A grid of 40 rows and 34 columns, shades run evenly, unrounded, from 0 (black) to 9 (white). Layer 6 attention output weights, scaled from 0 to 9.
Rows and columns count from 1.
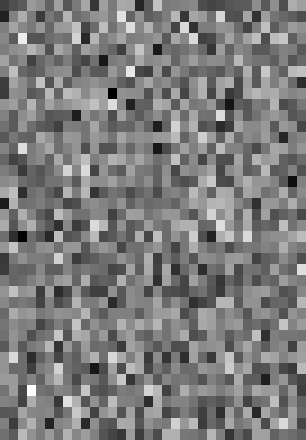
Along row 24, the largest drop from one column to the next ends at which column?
18
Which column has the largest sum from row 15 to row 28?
28
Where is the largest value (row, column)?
36, 4
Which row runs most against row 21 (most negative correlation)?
29
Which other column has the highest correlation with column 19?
24
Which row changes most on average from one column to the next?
22
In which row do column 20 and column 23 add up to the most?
13
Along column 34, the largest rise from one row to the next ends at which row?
25
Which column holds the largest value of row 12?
20
